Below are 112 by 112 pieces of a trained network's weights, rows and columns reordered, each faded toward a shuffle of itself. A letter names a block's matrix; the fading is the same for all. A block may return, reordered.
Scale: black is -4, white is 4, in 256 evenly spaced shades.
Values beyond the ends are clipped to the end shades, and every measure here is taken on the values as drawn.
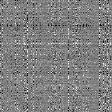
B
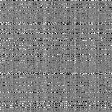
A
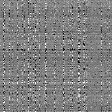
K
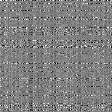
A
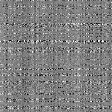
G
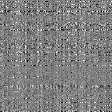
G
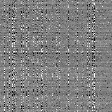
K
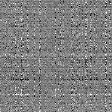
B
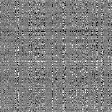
B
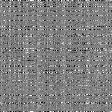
A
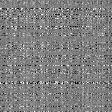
A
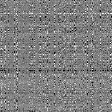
B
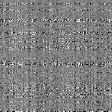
G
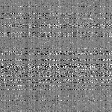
A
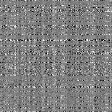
G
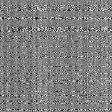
A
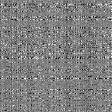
G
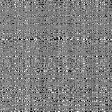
G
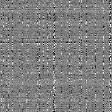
K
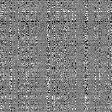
B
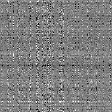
B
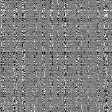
K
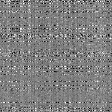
A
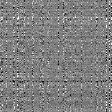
B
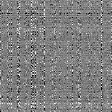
B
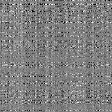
G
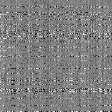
A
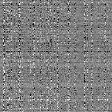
B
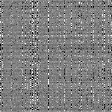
K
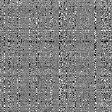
B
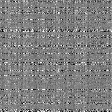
A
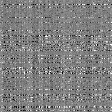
A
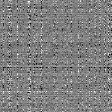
B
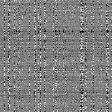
K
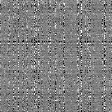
B
